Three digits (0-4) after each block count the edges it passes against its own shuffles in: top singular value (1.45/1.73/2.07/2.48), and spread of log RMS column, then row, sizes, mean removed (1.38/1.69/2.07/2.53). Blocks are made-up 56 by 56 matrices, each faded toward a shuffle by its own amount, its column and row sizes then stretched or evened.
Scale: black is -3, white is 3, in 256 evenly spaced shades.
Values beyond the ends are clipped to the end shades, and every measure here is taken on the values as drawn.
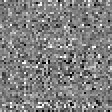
0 3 4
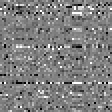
3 0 4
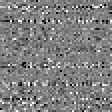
3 0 4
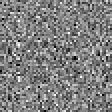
2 2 0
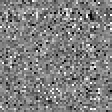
1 1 2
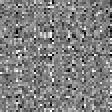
2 4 1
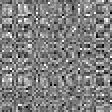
4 3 0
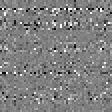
2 2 4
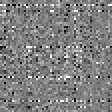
2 3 4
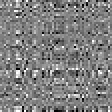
4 4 4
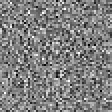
3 1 0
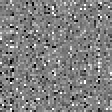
1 3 0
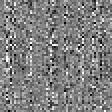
3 4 0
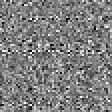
2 1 3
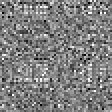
3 1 3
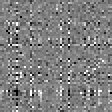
4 4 3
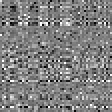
4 1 4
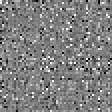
2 2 1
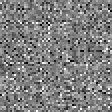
3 1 2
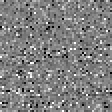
0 1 3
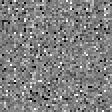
0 1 1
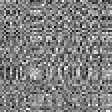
4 0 2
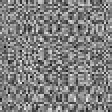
4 3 0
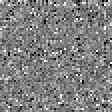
0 1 1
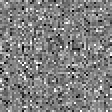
2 2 0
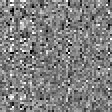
2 4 1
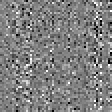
3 4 0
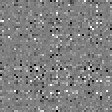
1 3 3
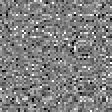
3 1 2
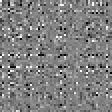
3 4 4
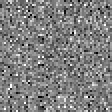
2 2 1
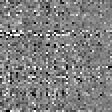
2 3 4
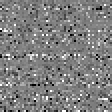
0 2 4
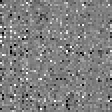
0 3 2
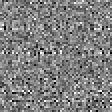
3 0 3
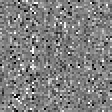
0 3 0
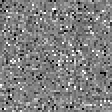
0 0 1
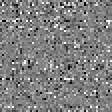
2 1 3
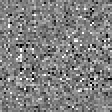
1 2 2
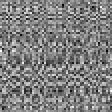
4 0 4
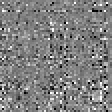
2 4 4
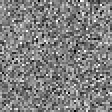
0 0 0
